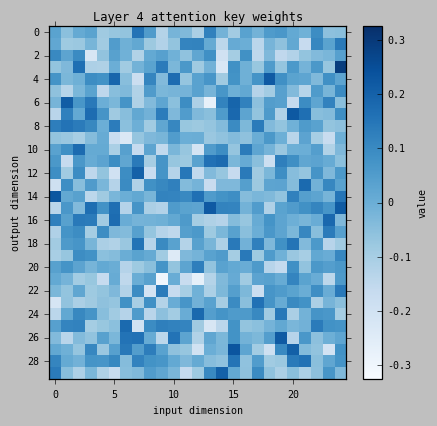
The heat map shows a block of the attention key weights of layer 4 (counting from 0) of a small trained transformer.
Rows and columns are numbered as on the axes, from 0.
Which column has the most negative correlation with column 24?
17
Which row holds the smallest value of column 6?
9
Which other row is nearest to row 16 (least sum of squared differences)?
8
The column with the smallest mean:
4
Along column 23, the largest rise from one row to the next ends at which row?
28
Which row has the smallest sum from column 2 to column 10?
21
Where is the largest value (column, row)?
24, 3
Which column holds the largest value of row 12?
7
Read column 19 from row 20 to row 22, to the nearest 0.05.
-0.15 0 0.05
